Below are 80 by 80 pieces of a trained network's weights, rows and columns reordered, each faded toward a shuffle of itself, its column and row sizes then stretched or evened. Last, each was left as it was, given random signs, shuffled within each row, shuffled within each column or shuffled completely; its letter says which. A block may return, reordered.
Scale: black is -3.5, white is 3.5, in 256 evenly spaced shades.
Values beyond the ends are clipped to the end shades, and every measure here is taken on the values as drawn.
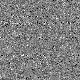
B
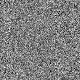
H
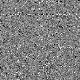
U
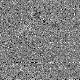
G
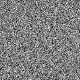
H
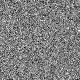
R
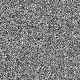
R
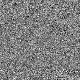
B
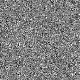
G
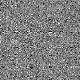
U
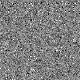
U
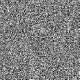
U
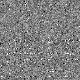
G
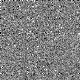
G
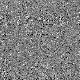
G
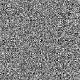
U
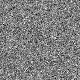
R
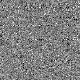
G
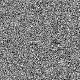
H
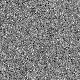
R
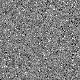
H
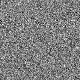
B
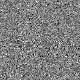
B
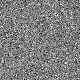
R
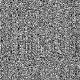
U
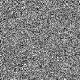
U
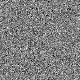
B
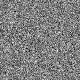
B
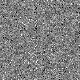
H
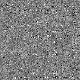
U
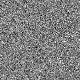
B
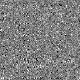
U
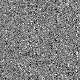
H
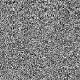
U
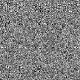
U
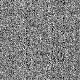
H
